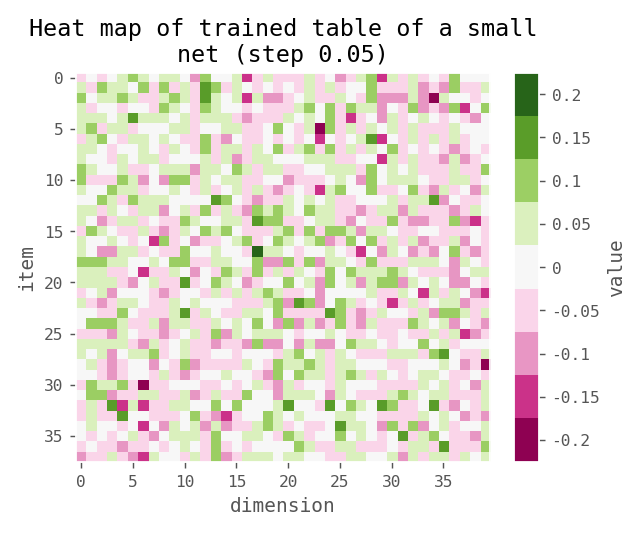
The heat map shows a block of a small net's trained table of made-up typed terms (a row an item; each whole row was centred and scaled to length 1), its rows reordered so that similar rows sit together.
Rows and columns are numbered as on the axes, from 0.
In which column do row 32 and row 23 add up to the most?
24
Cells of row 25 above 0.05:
1
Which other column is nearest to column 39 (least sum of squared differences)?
9
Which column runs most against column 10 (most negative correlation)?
27
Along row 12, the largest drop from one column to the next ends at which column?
35
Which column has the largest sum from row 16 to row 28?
10
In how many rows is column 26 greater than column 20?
16
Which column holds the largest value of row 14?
17
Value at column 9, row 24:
0.05
